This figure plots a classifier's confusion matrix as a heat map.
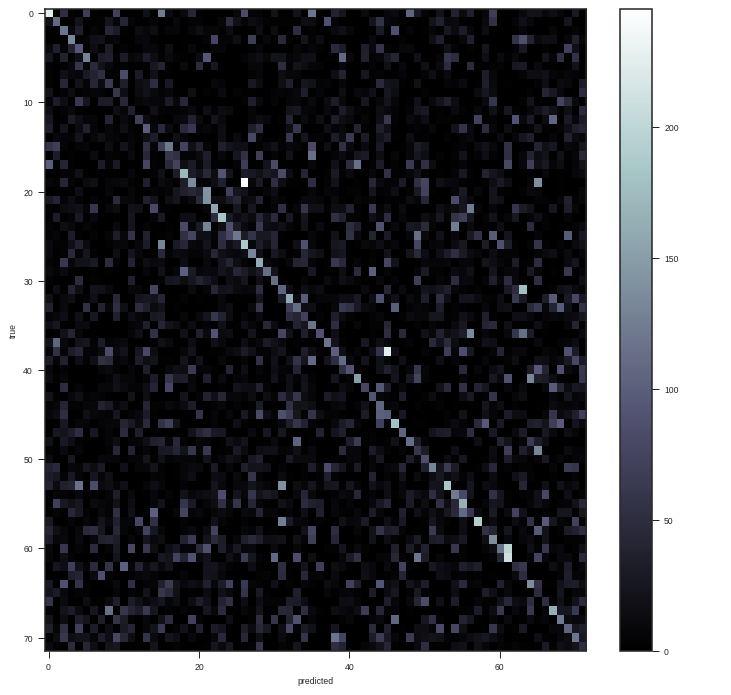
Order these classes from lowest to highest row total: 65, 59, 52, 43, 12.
52, 65, 43, 12, 59
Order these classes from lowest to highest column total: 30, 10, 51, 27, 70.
51, 10, 30, 27, 70
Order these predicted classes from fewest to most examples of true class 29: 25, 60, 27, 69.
60, 27, 25, 69
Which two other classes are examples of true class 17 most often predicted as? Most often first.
41, 0
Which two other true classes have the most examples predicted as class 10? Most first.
62, 7
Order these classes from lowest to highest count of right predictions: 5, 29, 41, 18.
29, 5, 41, 18
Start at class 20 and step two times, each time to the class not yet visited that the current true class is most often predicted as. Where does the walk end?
54
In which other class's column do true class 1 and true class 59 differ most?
37
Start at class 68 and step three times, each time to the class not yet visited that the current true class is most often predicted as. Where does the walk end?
65
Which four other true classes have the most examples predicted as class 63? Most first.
31, 36, 3, 62
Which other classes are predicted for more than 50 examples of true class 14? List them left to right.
27, 32, 40
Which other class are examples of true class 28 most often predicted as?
45
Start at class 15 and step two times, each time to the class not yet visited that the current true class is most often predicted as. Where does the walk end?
35
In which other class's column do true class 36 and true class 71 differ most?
56
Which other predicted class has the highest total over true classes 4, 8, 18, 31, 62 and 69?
63
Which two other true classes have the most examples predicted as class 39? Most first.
5, 70
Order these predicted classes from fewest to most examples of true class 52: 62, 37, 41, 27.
41, 62, 37, 27
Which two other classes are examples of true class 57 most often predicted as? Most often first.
31, 66
